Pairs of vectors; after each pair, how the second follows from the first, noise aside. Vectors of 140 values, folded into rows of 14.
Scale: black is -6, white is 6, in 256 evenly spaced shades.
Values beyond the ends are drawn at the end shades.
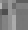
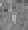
partly zeroed.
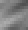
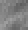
shrunk.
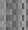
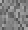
shuffled.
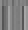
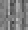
wrapped around, negated.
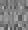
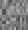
wrapped around.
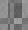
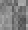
wrapped around.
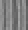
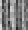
reversed, negated, scaled up.
